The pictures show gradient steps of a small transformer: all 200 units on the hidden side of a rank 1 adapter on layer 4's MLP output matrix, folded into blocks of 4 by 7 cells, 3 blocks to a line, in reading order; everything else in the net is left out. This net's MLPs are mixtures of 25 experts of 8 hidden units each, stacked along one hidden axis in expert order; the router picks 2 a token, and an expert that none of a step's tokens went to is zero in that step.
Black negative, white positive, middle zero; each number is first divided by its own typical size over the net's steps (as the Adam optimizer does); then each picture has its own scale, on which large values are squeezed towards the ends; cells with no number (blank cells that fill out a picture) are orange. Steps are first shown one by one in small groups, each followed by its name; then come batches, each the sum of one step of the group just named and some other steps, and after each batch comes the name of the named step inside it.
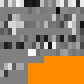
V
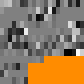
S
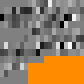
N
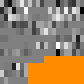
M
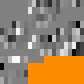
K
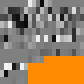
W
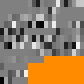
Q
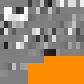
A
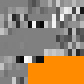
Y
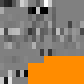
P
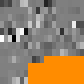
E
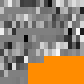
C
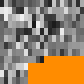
A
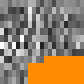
W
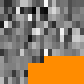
P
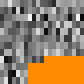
C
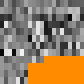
N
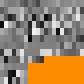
Y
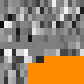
Y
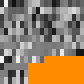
K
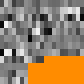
Y
